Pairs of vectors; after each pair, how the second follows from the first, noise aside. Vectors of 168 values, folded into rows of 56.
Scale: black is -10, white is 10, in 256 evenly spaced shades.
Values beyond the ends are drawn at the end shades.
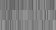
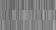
copied.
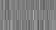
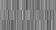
reversed.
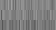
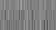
reversed, negated, partly zeroed.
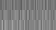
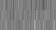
reversed, negated, partly zeroed.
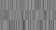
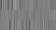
reversed, negated, partly zeroed.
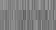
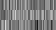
wrapped around, scaled up.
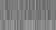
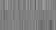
negated, partly zeroed.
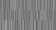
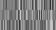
reversed, negated, scaled up.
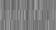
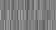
copied.
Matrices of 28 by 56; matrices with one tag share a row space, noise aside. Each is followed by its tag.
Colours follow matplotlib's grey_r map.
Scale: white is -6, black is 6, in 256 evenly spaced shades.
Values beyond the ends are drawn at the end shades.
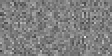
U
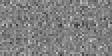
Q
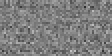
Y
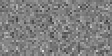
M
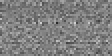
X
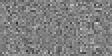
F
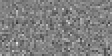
M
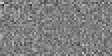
U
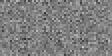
Q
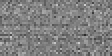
Y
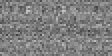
X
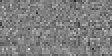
Y
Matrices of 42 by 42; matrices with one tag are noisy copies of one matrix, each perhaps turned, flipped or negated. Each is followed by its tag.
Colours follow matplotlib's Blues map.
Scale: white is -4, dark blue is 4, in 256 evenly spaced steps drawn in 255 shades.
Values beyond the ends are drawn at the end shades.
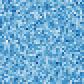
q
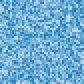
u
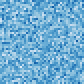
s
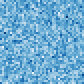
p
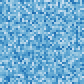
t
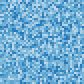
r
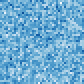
t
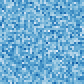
s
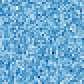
q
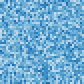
r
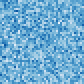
t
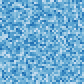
q
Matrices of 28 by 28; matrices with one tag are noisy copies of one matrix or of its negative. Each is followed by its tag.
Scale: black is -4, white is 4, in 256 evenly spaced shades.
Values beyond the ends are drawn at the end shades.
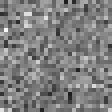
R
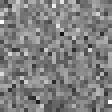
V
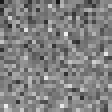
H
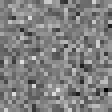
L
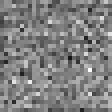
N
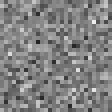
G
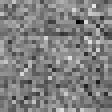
N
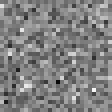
G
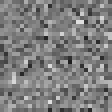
N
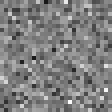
L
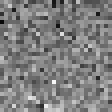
V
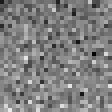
H
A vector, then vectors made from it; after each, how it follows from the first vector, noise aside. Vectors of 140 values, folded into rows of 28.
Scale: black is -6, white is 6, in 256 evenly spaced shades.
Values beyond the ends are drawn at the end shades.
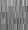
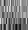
reversed, negated, scaled up.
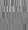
reversed, negated, partly zeroed.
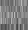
wrapped around, negated.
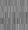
wrapped around, negated, shrunk.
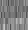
wrapped around.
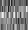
wrapped around, scaled up.
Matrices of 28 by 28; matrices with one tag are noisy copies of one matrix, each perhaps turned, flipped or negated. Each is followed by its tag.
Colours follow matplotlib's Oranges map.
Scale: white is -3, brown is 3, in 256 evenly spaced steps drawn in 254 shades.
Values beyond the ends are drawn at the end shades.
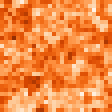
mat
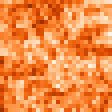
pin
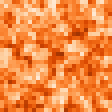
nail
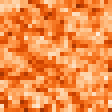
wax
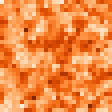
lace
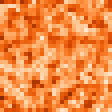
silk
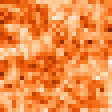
pin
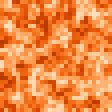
nail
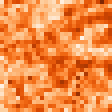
pin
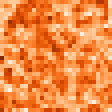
silk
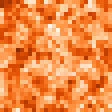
lace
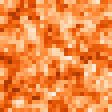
nail
